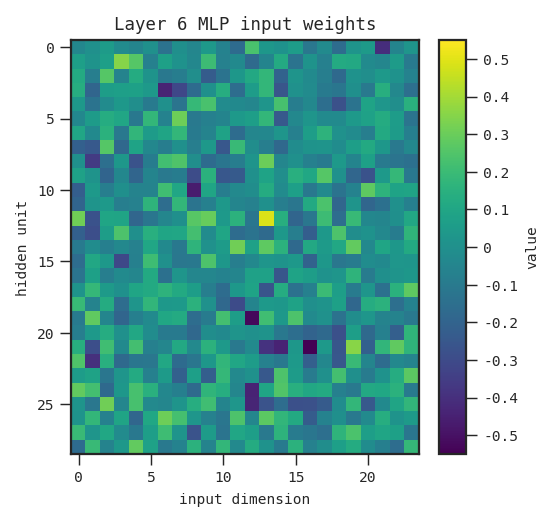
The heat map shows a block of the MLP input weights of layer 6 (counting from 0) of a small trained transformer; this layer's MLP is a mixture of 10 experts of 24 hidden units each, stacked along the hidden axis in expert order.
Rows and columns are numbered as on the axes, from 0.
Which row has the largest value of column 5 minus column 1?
13
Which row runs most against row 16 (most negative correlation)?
4
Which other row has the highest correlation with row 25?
21
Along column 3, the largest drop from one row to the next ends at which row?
2
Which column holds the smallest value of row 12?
1
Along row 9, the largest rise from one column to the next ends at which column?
9
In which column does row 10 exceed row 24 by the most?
12
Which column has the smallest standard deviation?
5
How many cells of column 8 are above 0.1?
7
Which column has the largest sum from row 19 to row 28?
19
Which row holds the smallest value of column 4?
8
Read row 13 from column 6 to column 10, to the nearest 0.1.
0.1 0.1 0.2 0 0.1
